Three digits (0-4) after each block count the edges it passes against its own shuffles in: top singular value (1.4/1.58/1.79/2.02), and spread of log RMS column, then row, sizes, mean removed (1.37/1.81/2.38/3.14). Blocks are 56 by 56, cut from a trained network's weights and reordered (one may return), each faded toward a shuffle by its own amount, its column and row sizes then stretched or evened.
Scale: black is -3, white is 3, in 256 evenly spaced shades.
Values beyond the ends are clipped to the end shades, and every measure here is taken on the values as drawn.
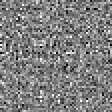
2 1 1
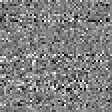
2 1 3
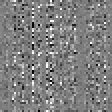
1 4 2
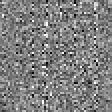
1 3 1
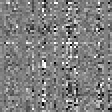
0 4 2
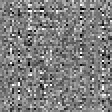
1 4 0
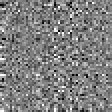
4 3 2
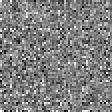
3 3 1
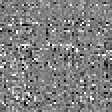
0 2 3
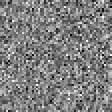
3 1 0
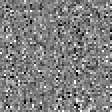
0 3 0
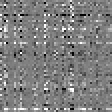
3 4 3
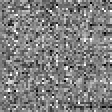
1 3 1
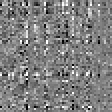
4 4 2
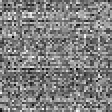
4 2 0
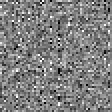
1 3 0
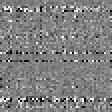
2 2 4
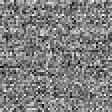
1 1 0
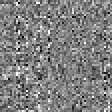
1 3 1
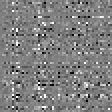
0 3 4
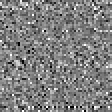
2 0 2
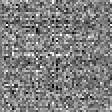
2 3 0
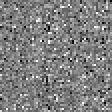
0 1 1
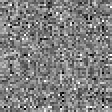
1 1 2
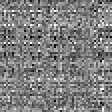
4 3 1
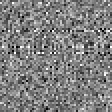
3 0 2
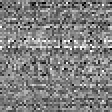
3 1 3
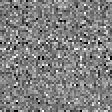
1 1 2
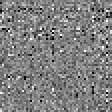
0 2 2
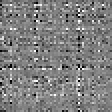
2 3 4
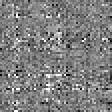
1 2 3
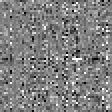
2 4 1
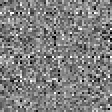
3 2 2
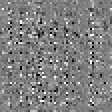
0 3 3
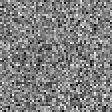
3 1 1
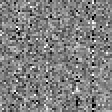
1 2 0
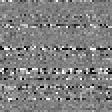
3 0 4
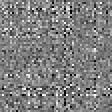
3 2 3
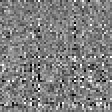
2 2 3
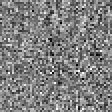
1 1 1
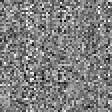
0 2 0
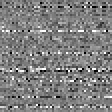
3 0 4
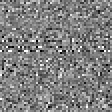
2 0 3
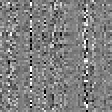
3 4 0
